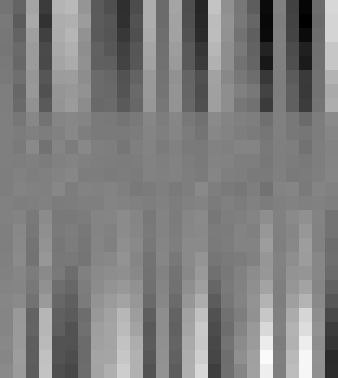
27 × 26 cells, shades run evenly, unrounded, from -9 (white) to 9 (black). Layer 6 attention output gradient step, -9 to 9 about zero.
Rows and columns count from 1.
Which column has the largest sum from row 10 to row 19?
26
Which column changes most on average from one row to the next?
21
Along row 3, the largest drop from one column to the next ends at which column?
17
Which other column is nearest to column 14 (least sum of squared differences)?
3
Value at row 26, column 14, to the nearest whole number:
2
